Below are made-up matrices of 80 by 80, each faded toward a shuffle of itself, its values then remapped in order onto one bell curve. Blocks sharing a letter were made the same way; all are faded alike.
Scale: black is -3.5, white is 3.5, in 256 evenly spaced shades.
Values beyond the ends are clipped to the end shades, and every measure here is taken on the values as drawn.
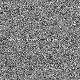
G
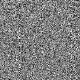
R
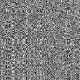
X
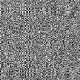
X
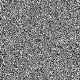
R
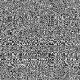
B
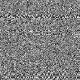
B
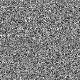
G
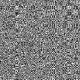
X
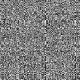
X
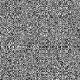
X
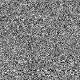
G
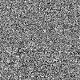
G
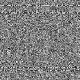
B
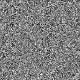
R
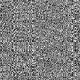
X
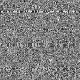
B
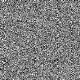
R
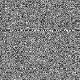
B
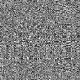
B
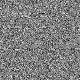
G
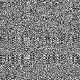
B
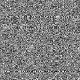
B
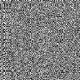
X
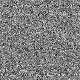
G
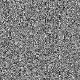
R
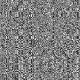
X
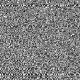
B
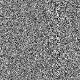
R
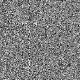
R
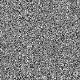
R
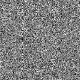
R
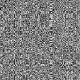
X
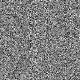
R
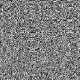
B
